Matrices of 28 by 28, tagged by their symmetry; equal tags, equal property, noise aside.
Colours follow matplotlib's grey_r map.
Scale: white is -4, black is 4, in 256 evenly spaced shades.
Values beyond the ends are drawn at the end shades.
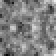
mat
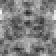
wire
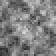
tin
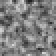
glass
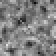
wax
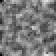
mat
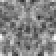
wire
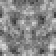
wire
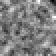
tin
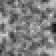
mat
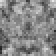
wire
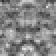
wire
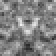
wire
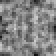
mat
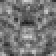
wire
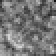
tin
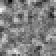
glass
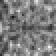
mat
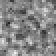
tin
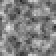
mat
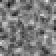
wax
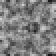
mat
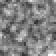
wax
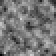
tin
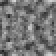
mat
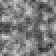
mat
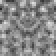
wire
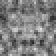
wire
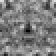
wire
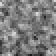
wax
